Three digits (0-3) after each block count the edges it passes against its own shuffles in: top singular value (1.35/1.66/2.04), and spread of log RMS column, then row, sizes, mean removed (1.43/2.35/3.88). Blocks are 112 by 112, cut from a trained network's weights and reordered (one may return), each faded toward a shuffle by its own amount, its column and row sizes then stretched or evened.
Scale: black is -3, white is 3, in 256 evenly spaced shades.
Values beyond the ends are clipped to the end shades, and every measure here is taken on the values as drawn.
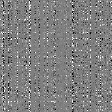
2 3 2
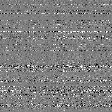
1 1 3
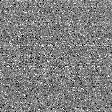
1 0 1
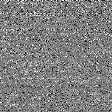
0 0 2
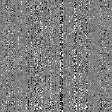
1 3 1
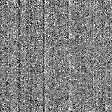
2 1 1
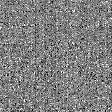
1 0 1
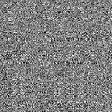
3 0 2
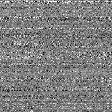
2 0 2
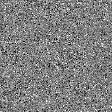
0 1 1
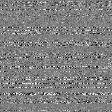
1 0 3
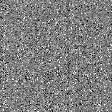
0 1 1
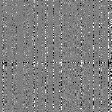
2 3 1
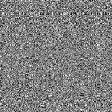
3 0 2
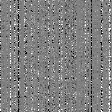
3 3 1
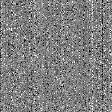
1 2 0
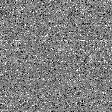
0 0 1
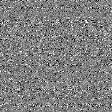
1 0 2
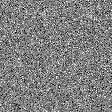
1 0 0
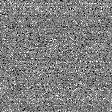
1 0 1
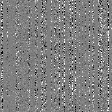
1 3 0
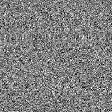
2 0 1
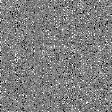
0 2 0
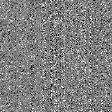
0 2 1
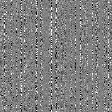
1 3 0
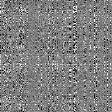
2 3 1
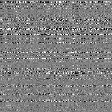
3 1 3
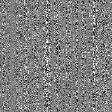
0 3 1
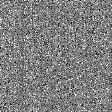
0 1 0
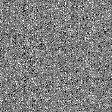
0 1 0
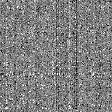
2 1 1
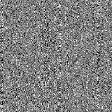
2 2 0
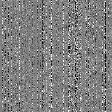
2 3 0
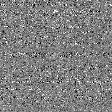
0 0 2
